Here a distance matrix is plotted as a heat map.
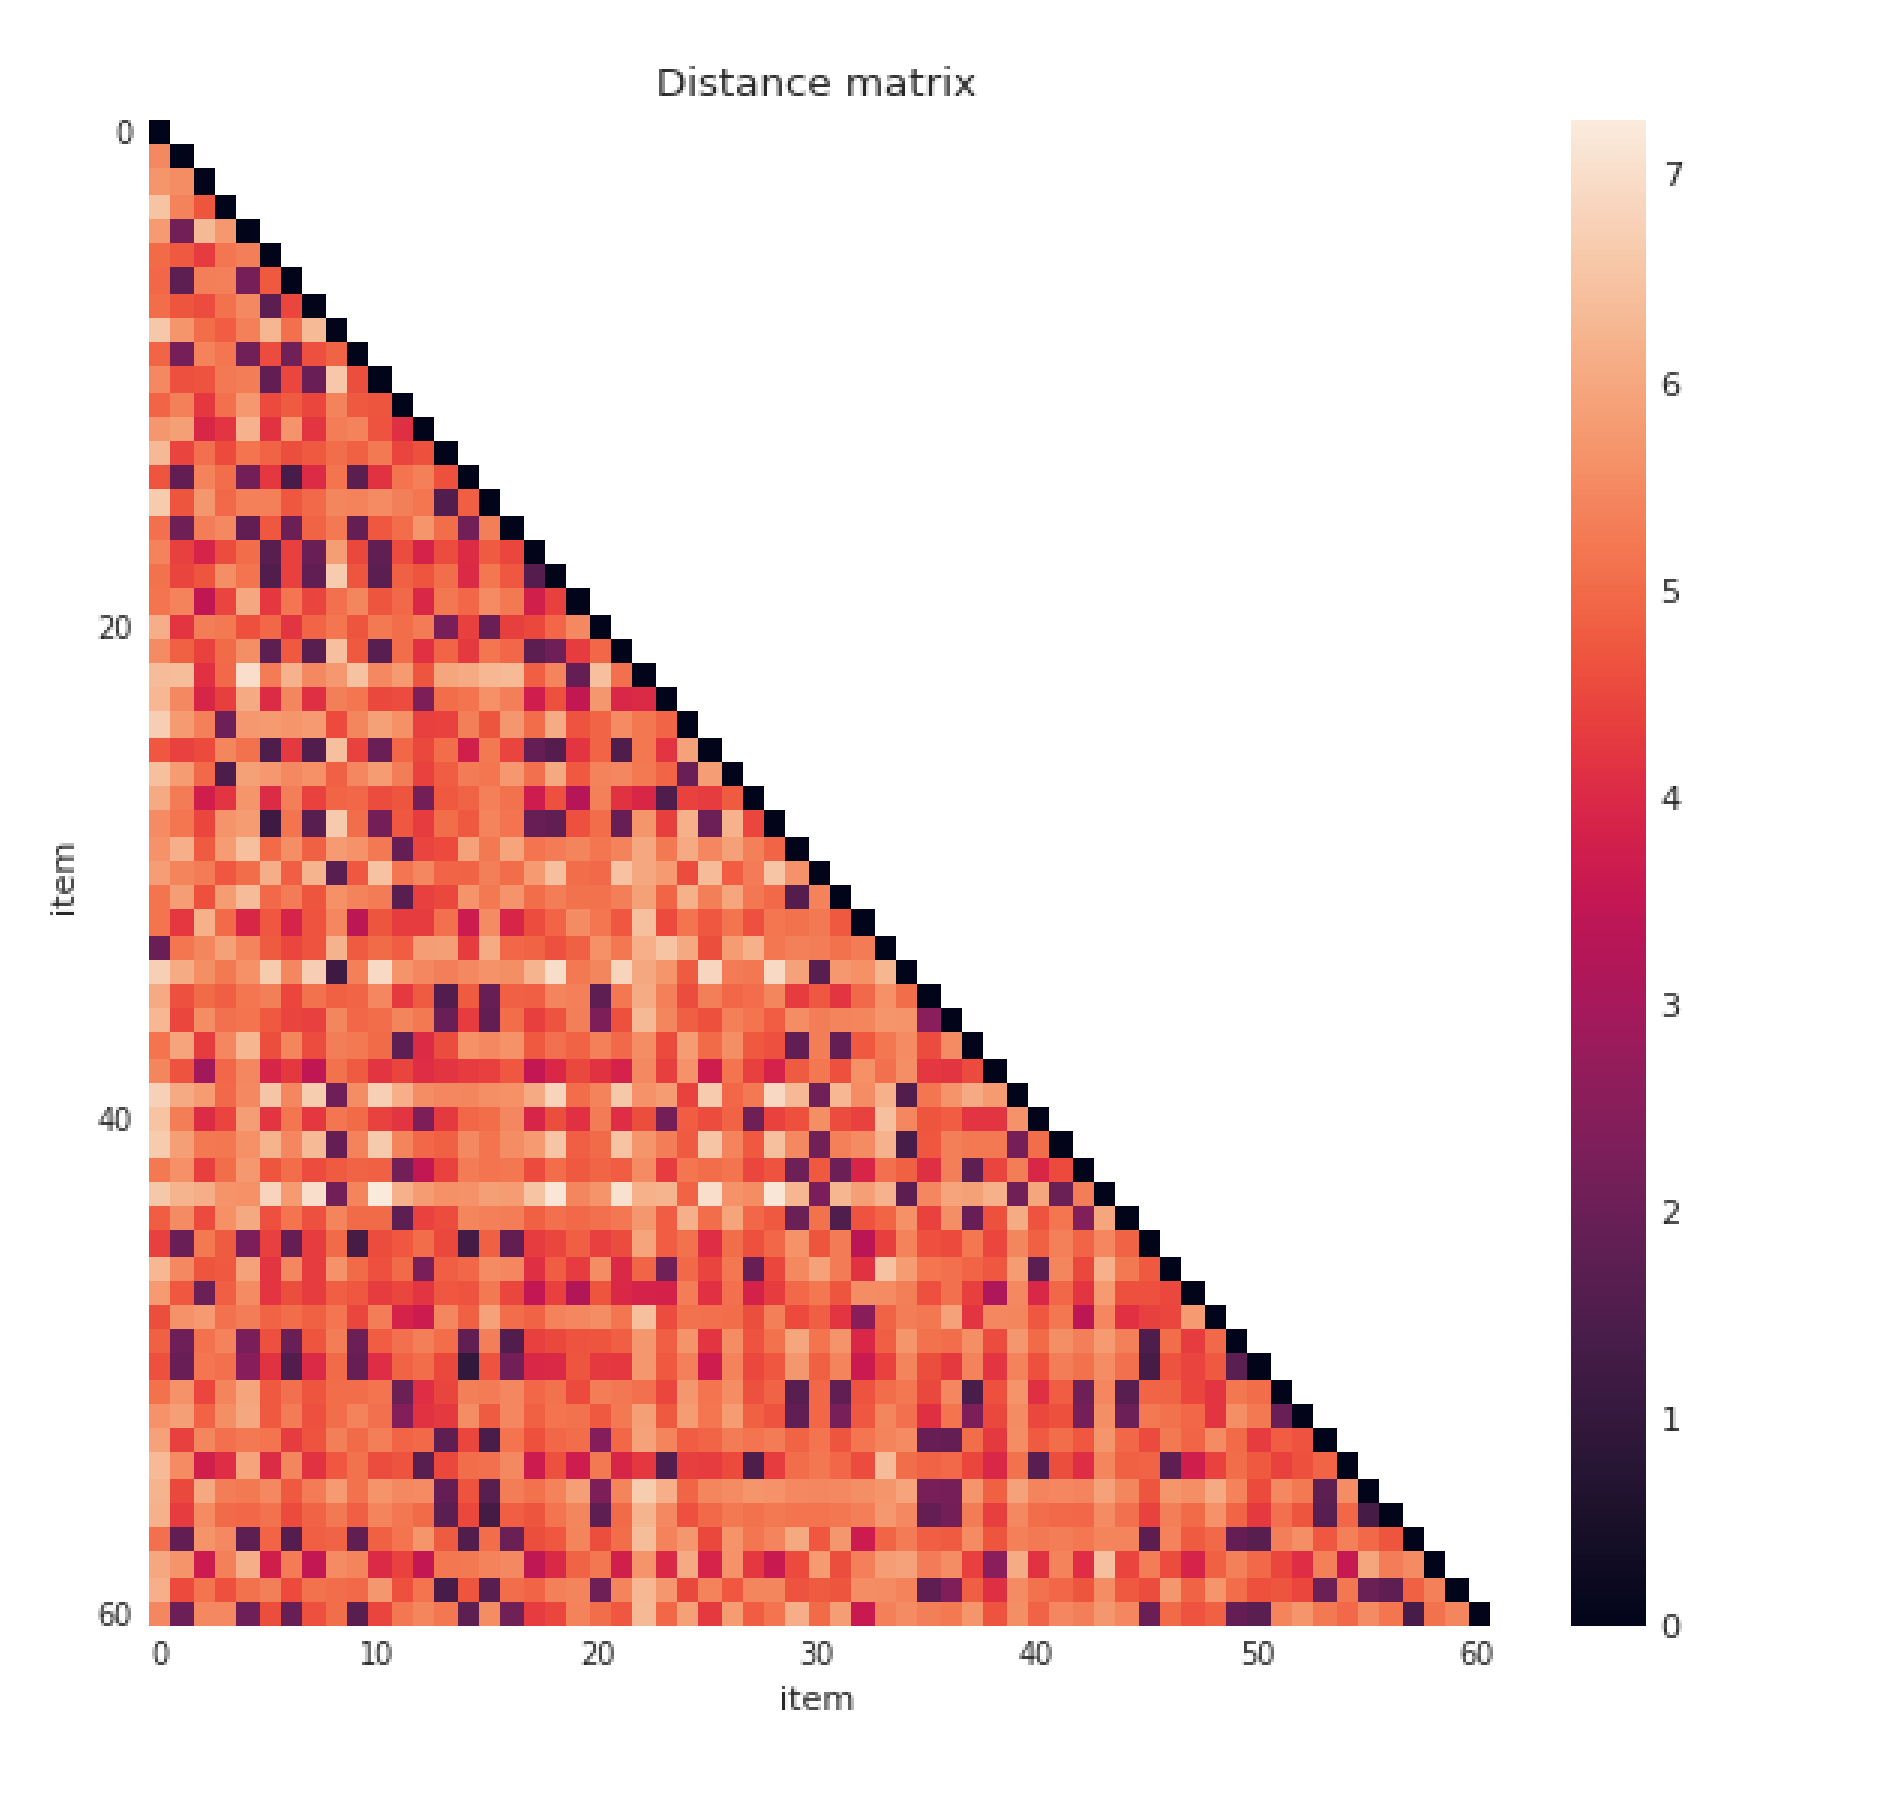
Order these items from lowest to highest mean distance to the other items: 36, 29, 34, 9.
9, 36, 29, 34
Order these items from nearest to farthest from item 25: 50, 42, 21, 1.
21, 50, 1, 42
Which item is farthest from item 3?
0
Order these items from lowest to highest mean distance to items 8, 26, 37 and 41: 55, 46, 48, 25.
48, 46, 55, 25
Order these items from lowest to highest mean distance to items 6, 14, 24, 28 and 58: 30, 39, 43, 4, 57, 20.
57, 4, 20, 30, 39, 43
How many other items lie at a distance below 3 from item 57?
10
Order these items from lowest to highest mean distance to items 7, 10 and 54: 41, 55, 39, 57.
57, 55, 41, 39
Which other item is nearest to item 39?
34
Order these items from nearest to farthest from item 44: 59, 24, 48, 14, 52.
52, 48, 59, 14, 24
